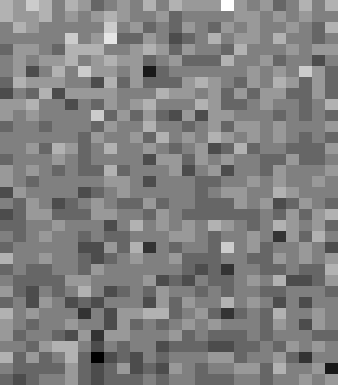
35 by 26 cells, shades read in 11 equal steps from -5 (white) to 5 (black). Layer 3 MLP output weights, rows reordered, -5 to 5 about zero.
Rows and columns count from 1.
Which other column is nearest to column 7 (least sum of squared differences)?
21
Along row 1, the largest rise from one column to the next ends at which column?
19
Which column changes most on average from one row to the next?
18
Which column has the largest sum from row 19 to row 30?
9
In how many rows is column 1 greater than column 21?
10
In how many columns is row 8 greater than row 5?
9
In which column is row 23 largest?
12
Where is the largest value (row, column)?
33, 8
